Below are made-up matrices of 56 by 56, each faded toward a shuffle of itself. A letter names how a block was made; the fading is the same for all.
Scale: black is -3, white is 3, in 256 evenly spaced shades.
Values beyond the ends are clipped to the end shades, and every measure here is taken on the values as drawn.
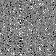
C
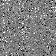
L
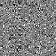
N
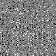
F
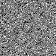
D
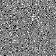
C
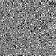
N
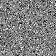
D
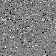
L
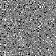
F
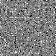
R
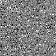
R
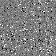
L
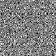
N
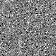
D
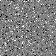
L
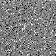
C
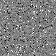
L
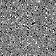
R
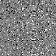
R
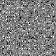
N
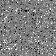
L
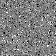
L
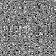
N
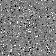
L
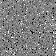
L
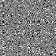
F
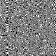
R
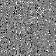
C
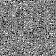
R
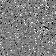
L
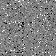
L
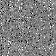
C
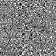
N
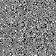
R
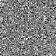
N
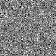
N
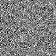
N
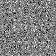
D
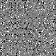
F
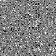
R
